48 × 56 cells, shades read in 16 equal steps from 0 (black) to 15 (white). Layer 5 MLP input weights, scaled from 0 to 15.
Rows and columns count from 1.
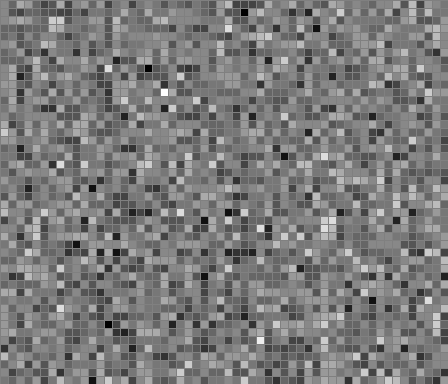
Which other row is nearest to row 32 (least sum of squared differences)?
40
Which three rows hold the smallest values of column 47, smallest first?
38, 15, 35
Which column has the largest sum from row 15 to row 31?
41
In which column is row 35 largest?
4
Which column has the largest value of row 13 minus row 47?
16
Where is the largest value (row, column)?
12, 21
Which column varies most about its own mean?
29
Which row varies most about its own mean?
32
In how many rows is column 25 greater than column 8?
13
